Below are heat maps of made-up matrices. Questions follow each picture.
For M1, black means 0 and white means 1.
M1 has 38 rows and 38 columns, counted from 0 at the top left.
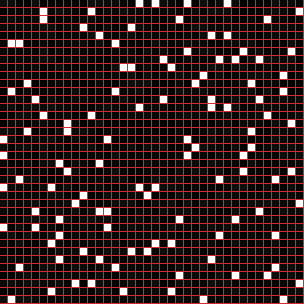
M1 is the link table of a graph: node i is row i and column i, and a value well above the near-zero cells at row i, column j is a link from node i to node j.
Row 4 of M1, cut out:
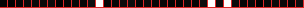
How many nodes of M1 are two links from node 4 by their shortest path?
4
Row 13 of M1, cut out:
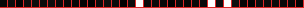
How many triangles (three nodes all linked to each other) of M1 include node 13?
0
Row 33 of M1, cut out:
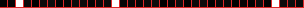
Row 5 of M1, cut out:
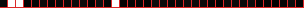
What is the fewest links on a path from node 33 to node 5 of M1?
2
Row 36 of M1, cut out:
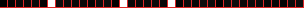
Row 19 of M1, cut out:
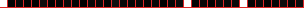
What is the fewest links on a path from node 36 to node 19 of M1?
3
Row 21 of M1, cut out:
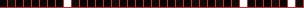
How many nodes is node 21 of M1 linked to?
3
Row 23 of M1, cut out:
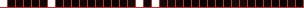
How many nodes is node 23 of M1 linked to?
4
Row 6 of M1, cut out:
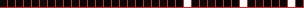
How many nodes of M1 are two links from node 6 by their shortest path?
5
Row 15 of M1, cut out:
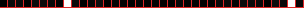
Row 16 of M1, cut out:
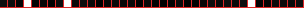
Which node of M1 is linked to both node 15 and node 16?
node 8
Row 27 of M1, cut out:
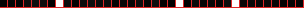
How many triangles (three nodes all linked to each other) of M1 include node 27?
1
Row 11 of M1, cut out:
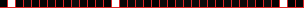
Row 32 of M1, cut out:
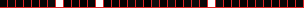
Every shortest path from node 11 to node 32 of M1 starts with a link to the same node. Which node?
node 14
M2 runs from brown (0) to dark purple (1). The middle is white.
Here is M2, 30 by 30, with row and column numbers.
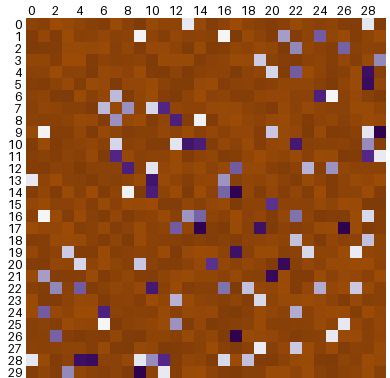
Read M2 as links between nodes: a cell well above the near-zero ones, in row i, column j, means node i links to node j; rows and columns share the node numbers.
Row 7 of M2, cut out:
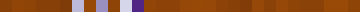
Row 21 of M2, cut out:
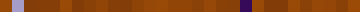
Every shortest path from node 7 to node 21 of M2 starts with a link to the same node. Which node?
node 6
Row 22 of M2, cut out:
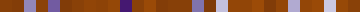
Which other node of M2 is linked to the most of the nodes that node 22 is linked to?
node 28
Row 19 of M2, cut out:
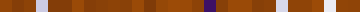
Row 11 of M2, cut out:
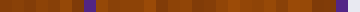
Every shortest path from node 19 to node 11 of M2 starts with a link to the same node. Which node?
node 3
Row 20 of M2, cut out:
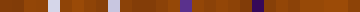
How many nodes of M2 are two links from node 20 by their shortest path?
4
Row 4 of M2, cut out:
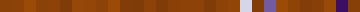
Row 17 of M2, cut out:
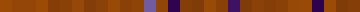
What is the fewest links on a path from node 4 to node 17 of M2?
4
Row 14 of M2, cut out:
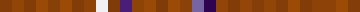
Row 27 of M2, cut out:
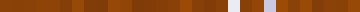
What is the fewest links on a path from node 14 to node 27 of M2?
3
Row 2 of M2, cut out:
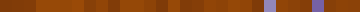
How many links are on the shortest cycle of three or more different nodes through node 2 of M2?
6
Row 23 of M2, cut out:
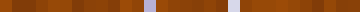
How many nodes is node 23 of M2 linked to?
2
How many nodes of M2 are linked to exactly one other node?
2
